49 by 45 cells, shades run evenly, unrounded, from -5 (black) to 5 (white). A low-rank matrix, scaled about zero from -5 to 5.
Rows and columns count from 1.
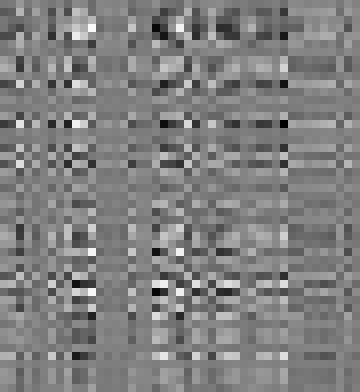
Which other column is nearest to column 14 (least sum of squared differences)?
16
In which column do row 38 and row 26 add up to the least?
10
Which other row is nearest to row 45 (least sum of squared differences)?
36
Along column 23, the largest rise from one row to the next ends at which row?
37
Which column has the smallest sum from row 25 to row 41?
3
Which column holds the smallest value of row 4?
20
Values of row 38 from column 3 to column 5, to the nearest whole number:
-1 1 -1
